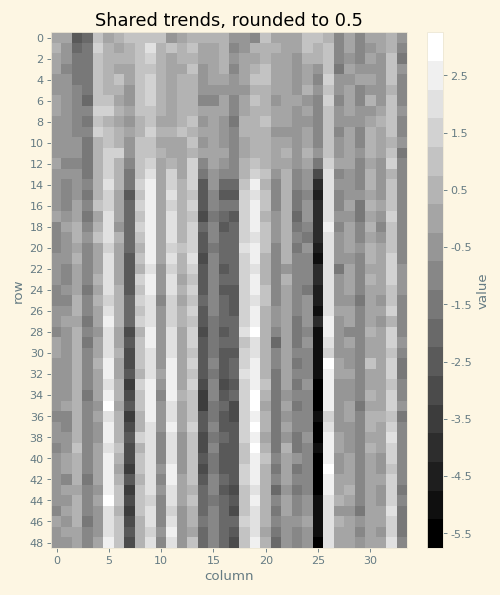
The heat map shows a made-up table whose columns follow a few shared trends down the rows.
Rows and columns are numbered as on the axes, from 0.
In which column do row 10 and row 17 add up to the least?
25
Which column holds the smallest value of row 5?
3
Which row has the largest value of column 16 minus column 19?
0
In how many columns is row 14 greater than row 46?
14
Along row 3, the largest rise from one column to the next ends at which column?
4
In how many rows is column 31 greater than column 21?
33
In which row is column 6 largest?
11
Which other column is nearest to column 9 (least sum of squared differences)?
26
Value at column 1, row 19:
-0.5
